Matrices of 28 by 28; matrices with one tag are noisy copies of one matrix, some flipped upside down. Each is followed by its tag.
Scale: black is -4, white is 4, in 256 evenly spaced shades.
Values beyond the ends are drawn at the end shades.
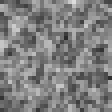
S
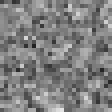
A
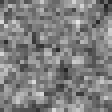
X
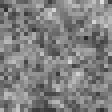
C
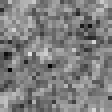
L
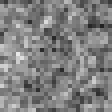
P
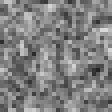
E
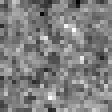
C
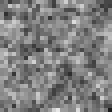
X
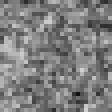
P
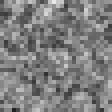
A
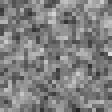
C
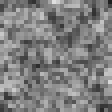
X
